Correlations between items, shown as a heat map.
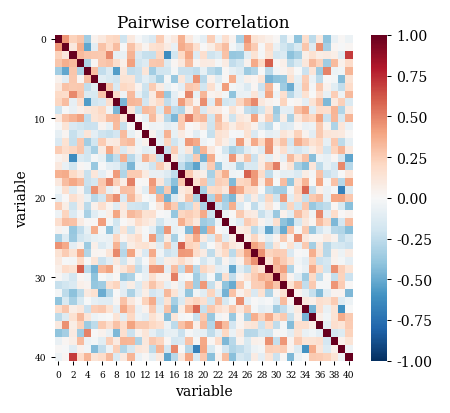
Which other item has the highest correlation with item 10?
18
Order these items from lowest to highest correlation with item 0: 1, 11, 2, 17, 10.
11, 10, 2, 17, 1
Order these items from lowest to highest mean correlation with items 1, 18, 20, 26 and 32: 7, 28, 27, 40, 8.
40, 28, 7, 27, 8
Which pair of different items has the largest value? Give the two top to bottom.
2, 40
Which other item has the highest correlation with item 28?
27
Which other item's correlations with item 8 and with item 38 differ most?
9
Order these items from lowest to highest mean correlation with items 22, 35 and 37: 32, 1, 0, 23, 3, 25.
0, 32, 1, 3, 23, 25
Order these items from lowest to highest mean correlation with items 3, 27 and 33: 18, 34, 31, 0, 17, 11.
11, 0, 34, 17, 31, 18
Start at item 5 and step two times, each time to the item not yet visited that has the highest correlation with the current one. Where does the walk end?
34
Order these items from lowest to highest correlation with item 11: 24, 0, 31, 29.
29, 31, 0, 24
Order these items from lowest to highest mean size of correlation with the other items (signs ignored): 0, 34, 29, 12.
12, 0, 34, 29
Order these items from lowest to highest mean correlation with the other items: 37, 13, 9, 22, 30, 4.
4, 37, 30, 9, 22, 13
